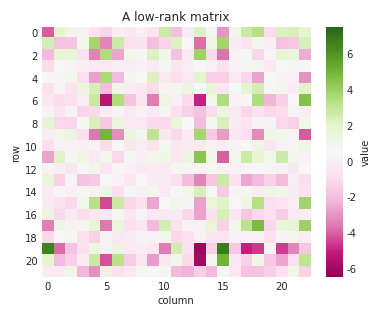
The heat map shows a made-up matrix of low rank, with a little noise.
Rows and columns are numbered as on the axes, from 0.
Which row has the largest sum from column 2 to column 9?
9
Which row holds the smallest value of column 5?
6
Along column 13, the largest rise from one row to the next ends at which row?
2
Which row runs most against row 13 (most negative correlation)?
11
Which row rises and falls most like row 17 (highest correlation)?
10
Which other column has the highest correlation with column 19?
7
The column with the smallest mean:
13
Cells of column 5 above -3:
17
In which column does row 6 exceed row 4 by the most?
22
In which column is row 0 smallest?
0
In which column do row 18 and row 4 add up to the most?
5
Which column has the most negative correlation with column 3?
8
